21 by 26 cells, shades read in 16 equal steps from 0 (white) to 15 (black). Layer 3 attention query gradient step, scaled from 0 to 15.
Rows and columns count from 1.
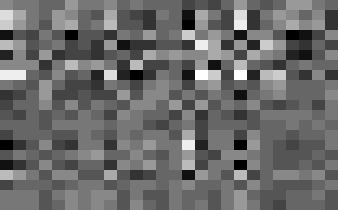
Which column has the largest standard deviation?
19
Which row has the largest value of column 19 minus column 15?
15
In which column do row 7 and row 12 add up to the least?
11
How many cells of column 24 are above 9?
7
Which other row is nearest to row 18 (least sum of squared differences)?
2
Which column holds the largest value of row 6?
24
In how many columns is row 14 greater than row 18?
13
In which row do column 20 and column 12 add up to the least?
6
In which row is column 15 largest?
3
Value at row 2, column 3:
8
